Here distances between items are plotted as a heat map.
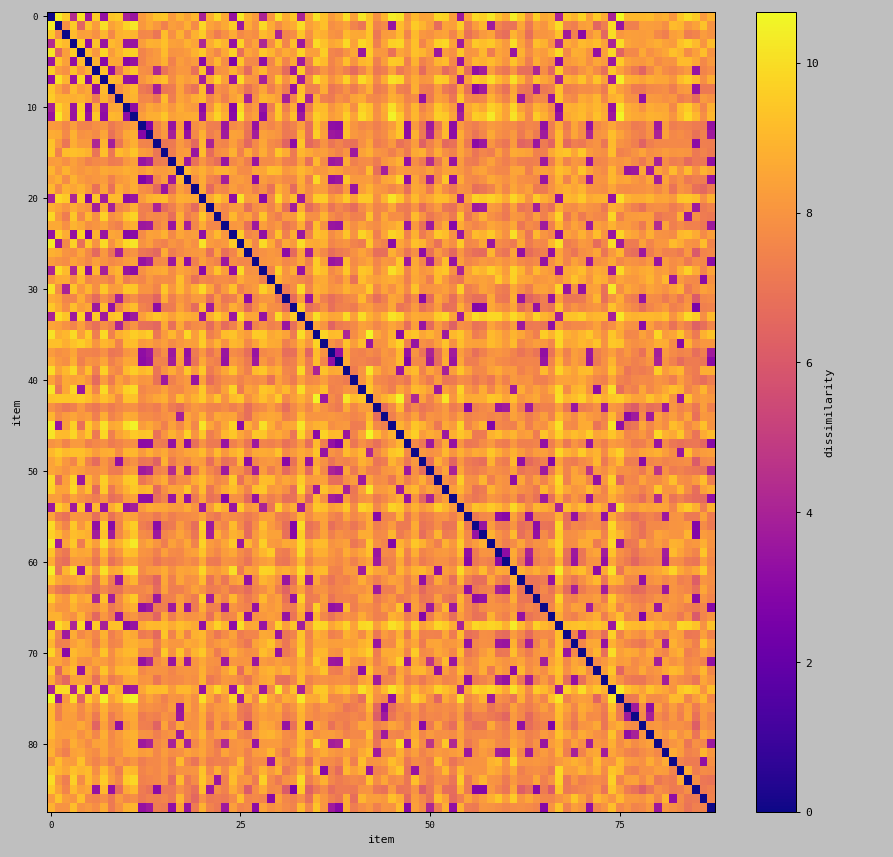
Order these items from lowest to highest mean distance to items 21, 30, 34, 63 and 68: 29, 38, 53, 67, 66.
66, 53, 38, 29, 67
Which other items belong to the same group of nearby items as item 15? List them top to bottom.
19, 40
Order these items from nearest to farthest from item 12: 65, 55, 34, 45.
65, 34, 55, 45
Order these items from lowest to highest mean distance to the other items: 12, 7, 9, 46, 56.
12, 56, 9, 7, 46
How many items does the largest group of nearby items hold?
15
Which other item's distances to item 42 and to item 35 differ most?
46
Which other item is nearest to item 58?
45
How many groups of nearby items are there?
14
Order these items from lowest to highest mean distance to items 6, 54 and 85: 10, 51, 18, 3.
10, 3, 18, 51
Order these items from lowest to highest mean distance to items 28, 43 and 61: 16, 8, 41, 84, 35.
41, 16, 8, 84, 35
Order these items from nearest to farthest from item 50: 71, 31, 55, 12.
12, 71, 31, 55
